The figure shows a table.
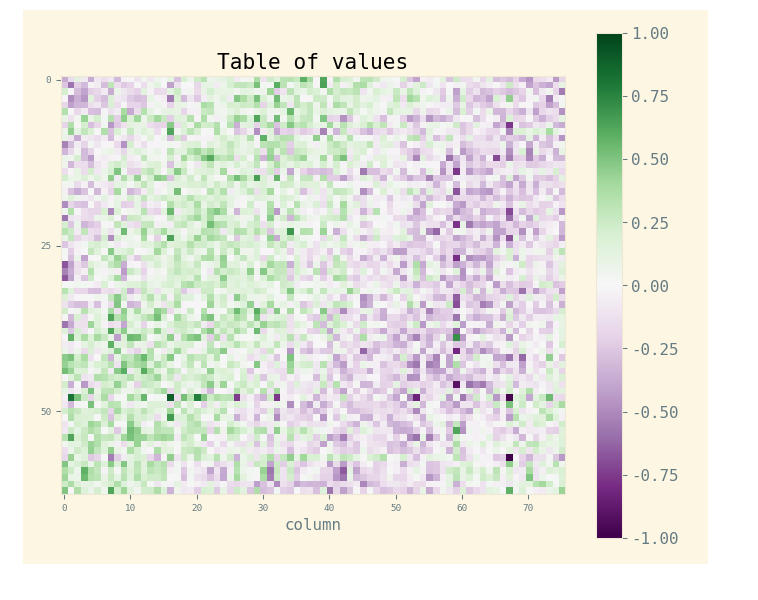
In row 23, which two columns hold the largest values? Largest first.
34, 9
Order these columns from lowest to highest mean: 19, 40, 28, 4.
40, 4, 28, 19
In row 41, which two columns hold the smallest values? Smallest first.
59, 45
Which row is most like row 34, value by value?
17
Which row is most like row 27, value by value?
46
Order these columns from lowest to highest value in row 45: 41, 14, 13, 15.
41, 15, 13, 14
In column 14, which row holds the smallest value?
57
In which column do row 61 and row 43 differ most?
29
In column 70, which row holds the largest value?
60
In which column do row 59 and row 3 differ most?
3
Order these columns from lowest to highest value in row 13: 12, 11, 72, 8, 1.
1, 72, 11, 12, 8
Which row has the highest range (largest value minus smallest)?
48
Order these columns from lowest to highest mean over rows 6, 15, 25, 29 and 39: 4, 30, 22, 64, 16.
64, 22, 16, 4, 30
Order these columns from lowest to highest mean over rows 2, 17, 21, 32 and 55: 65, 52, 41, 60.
65, 60, 52, 41
